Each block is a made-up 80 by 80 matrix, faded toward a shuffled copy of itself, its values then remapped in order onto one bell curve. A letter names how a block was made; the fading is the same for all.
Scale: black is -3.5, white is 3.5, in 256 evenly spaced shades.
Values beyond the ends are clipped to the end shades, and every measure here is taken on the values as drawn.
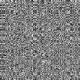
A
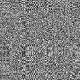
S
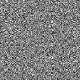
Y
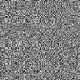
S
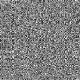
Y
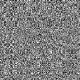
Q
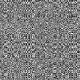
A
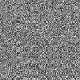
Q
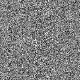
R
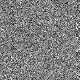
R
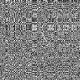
A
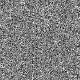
R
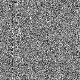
R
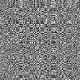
A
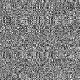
S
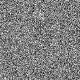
R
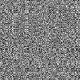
Q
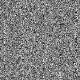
R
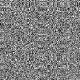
Q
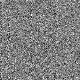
R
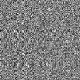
Q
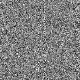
R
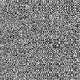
Q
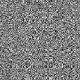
Y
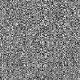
Y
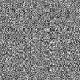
S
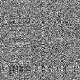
Y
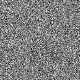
R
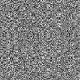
Q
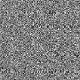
Q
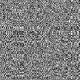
S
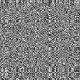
A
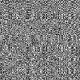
S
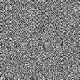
S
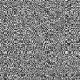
S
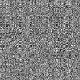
S
